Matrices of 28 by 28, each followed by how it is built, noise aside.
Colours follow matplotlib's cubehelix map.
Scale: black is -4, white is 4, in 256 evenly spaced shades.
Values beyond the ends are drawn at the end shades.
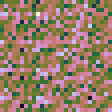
repeating rows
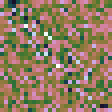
banded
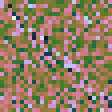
banded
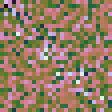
banded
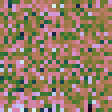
low rank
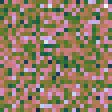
blocks
